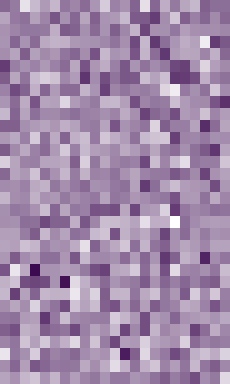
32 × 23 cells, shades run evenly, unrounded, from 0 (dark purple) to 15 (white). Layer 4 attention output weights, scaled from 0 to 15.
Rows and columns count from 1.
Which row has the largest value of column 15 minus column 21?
1
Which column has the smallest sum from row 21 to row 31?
17
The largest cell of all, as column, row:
18, 19
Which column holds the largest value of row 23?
2
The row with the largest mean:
25
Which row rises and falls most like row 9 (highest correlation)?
4
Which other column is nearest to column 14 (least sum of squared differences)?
23
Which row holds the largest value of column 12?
31
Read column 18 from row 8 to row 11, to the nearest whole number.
14 11 4 7
